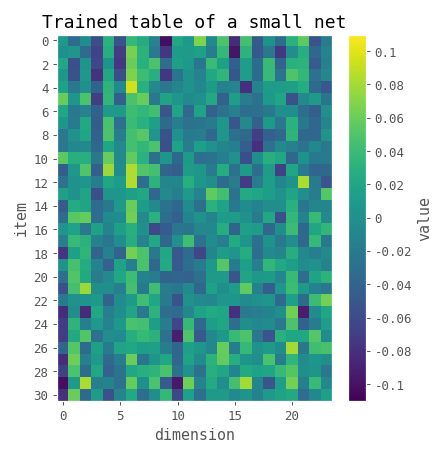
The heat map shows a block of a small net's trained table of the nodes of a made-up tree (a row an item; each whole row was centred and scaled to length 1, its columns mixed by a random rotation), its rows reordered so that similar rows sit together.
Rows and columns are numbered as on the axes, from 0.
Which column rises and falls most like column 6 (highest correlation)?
4
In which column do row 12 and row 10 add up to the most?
6
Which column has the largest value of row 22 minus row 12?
23
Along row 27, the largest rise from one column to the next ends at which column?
1
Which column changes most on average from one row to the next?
2
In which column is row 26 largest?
20
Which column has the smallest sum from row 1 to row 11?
3
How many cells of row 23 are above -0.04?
20
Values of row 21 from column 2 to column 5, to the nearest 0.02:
0.08 0 0 -0.02
